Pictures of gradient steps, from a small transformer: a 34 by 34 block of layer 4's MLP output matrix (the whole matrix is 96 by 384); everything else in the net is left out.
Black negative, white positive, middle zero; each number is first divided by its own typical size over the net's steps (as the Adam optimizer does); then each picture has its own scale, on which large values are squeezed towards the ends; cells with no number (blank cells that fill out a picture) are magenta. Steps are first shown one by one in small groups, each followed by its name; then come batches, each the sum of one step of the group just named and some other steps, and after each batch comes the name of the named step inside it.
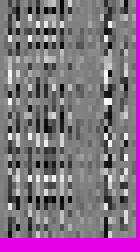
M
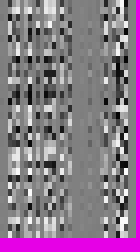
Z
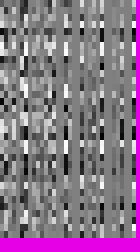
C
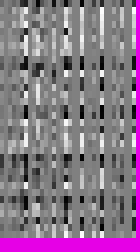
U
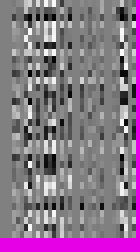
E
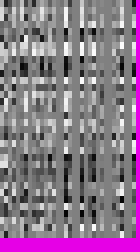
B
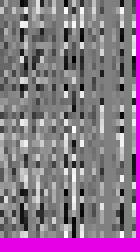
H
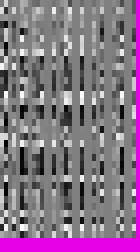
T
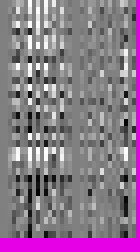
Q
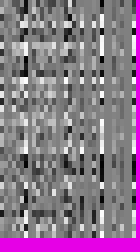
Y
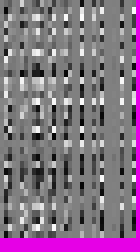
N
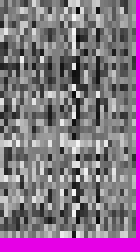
H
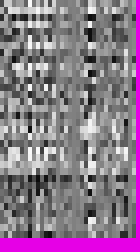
Q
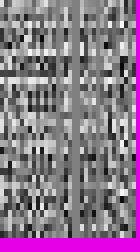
B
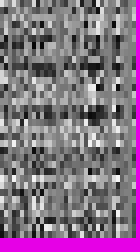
U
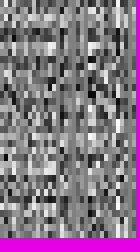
U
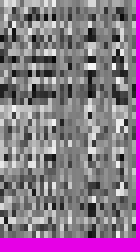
E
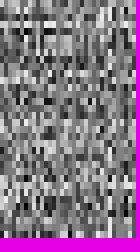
U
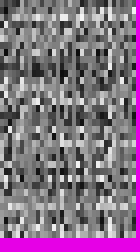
N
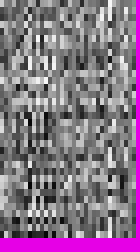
U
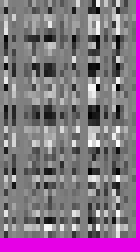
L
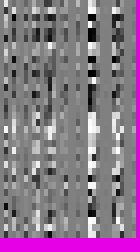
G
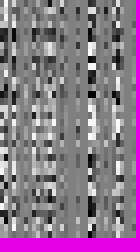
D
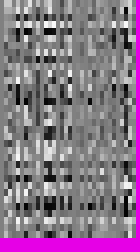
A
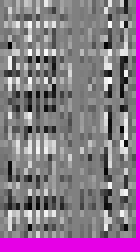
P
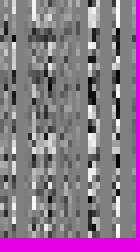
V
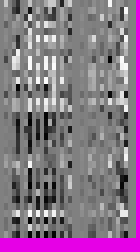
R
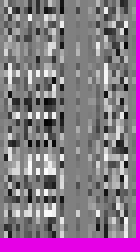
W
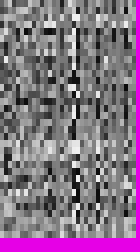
A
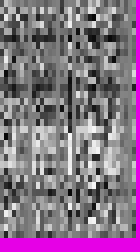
G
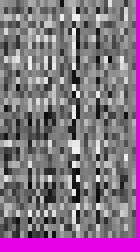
R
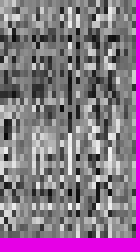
D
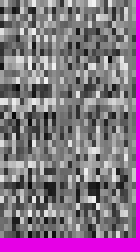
R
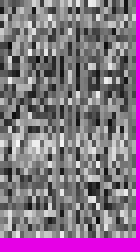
P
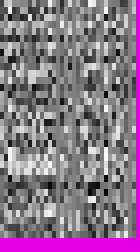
W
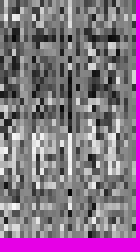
D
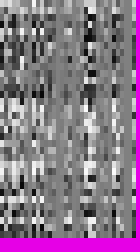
G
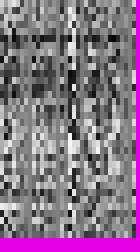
D
